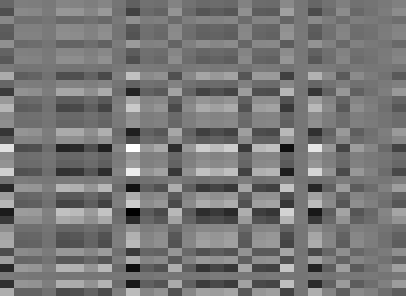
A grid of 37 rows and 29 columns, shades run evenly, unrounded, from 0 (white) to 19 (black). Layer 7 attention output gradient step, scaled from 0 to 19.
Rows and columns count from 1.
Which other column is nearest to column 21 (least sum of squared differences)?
8
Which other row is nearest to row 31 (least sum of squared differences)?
37
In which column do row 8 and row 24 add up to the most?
10
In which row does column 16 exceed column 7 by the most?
27
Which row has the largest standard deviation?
19
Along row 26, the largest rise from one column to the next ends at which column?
21
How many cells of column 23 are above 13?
9
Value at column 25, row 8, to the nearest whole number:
9
